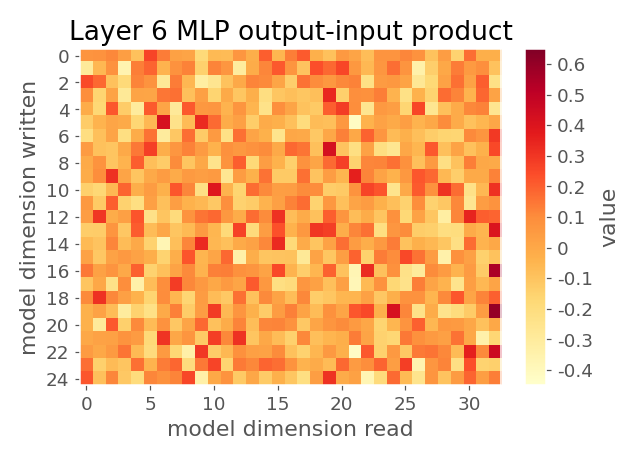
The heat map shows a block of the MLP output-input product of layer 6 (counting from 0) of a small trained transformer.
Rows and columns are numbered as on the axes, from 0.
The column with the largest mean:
32
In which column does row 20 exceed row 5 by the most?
21
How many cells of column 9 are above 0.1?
6
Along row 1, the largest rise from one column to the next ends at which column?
4
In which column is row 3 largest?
19
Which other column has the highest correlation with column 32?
22
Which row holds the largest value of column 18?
13
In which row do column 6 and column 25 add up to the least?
14
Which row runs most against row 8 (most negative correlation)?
10
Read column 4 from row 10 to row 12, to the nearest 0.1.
0 -0.2 0.2
